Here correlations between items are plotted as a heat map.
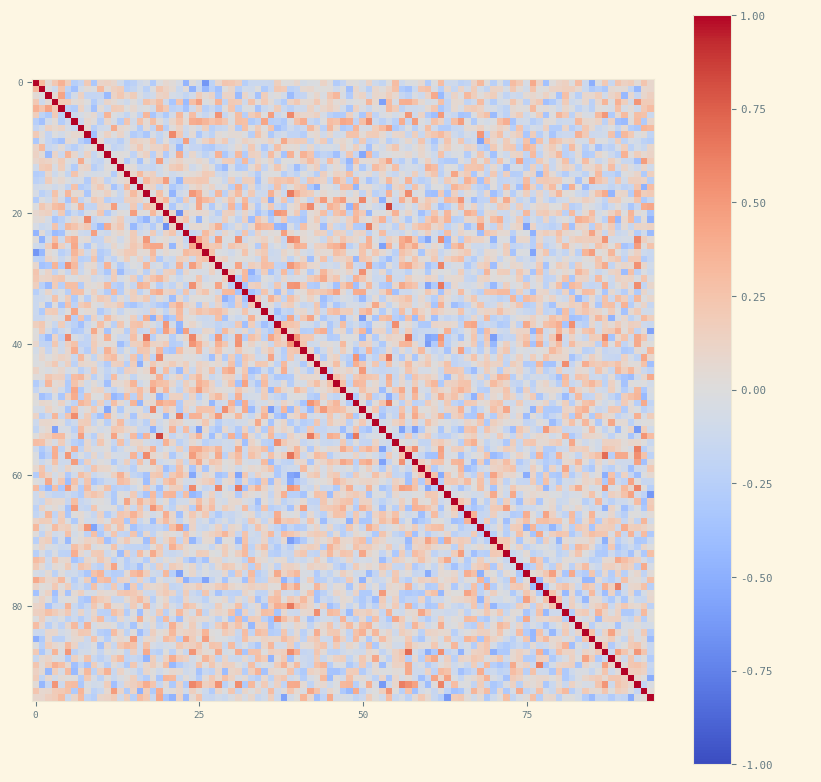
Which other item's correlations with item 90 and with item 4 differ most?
2
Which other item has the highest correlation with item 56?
92
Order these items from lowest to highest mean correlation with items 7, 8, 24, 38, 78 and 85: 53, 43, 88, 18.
18, 43, 88, 53
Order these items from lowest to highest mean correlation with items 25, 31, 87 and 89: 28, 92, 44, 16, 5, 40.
16, 44, 5, 28, 40, 92
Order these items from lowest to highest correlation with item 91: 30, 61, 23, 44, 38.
23, 30, 38, 44, 61
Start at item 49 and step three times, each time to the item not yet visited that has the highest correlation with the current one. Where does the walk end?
42
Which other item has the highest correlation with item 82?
37
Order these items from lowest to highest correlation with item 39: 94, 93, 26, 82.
94, 26, 82, 93
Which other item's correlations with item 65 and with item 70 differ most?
41
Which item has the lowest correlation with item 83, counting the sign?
33
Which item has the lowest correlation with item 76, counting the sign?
26
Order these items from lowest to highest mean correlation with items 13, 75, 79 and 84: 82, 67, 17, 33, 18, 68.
68, 18, 17, 33, 82, 67
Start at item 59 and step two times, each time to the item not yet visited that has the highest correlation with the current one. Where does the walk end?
43
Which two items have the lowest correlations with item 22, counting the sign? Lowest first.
20, 75
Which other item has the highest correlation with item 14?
64
